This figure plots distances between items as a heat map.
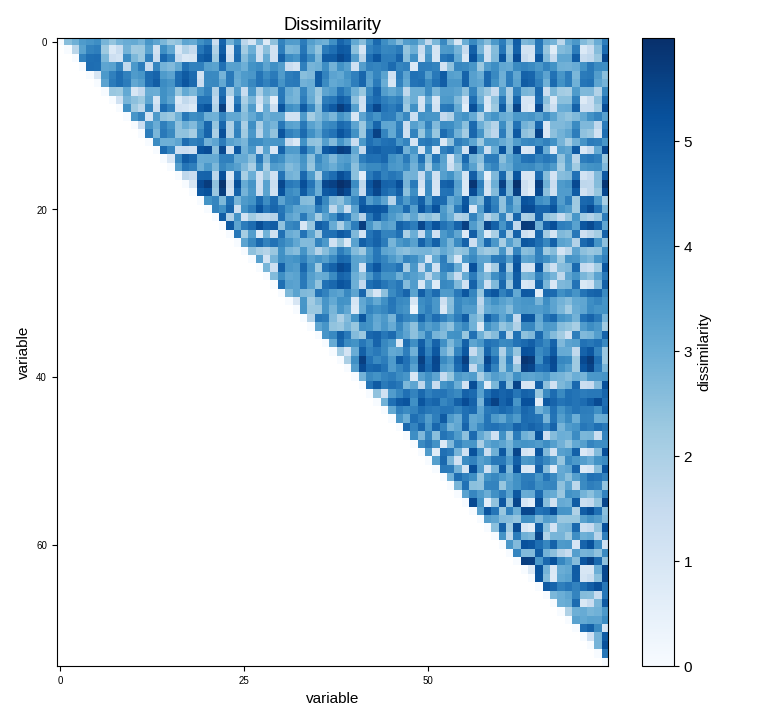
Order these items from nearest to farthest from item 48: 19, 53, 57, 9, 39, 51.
9, 57, 53, 39, 51, 19
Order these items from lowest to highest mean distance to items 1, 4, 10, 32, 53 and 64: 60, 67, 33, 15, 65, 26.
67, 15, 26, 60, 33, 65
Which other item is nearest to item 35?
69
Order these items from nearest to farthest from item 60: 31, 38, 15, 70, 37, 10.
70, 37, 38, 15, 31, 10
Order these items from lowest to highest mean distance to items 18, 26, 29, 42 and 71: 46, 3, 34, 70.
34, 3, 46, 70
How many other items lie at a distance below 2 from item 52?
7
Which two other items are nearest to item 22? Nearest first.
33, 62
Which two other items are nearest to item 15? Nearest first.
14, 53
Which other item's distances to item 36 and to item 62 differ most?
46
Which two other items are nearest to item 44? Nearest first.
42, 30
